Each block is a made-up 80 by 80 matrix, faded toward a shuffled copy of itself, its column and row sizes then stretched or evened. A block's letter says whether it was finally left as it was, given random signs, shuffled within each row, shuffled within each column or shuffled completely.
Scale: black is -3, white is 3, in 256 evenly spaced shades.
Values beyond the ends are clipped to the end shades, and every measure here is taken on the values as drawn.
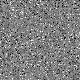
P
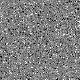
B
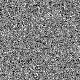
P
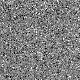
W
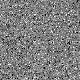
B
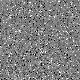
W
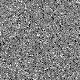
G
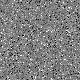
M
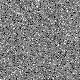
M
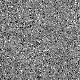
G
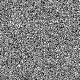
G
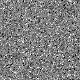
G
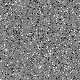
G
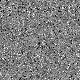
P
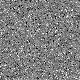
M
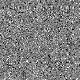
B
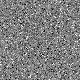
M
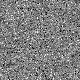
M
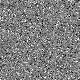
M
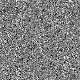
G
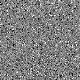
B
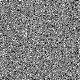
P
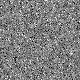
M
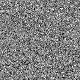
P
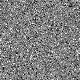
G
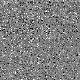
B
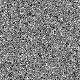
G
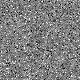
G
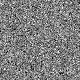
M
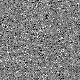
G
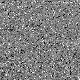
P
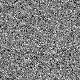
P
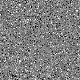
W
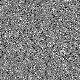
W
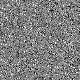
G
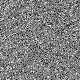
M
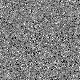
P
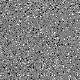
B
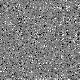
B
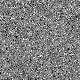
M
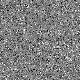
P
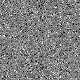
B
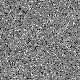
M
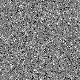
G
